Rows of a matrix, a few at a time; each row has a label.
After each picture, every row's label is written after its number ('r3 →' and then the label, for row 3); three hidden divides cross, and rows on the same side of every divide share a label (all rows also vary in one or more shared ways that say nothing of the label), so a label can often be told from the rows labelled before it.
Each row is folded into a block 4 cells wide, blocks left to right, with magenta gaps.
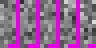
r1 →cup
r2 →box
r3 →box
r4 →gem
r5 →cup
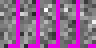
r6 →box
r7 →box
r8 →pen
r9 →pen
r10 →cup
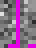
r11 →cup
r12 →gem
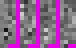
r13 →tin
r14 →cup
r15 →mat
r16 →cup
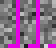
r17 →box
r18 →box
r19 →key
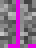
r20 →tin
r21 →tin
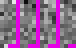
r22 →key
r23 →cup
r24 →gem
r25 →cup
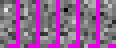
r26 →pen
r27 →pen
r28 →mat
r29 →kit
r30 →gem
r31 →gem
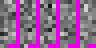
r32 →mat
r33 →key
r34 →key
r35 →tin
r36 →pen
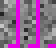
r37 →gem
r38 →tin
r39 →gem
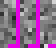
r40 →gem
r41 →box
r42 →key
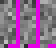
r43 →box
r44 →box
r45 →gem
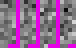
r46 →cup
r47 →cup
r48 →key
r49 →kit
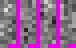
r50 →pen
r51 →tin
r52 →gem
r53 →cup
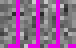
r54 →mat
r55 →key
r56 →gem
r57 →kit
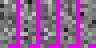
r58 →gem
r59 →tin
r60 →mat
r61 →tin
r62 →gem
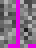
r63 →gem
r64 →tin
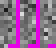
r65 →key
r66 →cup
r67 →mat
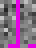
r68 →kit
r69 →gem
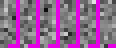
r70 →pen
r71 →key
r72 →kit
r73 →tin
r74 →kit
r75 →box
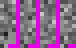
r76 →kit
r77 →box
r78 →cup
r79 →box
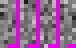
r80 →gem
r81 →cup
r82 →key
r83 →gem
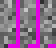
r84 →box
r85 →pen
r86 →box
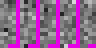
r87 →tin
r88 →cup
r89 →kit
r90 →key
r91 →mat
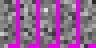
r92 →tin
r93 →pen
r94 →pen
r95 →gem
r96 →box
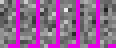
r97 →key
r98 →gem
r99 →key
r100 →pen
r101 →gem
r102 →kit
